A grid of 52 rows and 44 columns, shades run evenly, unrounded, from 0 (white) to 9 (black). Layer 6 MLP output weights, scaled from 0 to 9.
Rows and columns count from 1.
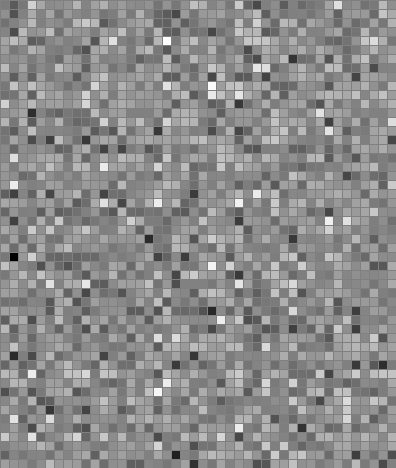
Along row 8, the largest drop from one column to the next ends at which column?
29
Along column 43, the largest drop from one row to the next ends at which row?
42
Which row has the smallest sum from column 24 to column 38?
11
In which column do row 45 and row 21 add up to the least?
2
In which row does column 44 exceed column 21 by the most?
16
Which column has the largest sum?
22
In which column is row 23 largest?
14
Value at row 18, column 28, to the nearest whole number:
3
